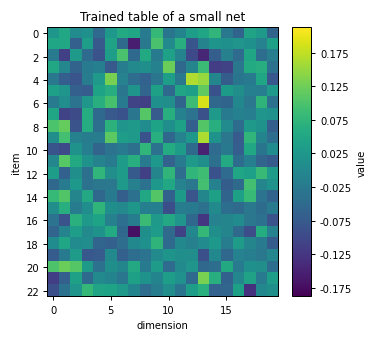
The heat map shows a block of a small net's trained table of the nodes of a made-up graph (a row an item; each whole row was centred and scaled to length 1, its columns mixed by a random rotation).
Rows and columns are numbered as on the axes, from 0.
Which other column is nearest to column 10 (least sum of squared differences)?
18
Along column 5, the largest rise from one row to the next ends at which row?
4
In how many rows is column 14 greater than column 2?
10
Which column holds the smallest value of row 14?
12
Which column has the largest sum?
13
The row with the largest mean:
8
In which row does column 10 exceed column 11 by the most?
3
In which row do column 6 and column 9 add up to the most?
0
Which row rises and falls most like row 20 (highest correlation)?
11
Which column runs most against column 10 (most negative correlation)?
1
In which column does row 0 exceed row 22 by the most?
17
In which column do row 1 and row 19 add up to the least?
7
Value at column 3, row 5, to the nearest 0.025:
-0.075
